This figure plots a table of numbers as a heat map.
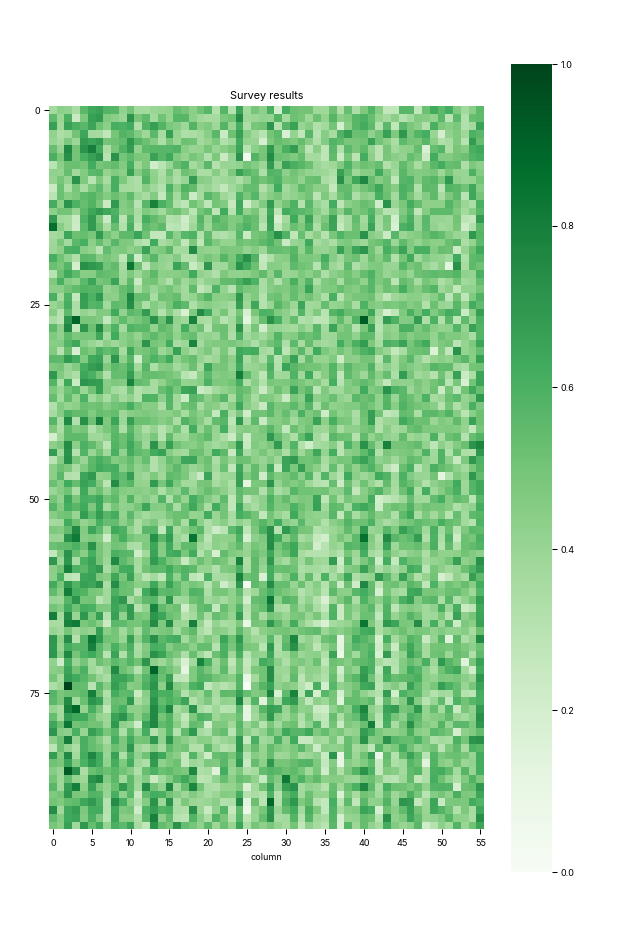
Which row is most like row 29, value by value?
67
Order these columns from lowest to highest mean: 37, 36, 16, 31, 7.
37, 7, 16, 36, 31
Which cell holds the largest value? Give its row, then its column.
74, 2
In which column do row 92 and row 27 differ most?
3
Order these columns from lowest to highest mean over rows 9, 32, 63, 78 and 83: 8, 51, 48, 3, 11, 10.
11, 48, 10, 51, 3, 8
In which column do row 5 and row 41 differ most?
5
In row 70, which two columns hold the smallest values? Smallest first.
37, 42
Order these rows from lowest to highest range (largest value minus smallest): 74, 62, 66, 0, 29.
29, 0, 62, 66, 74
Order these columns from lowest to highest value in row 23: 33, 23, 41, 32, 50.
23, 50, 32, 41, 33
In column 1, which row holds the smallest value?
71
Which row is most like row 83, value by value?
70
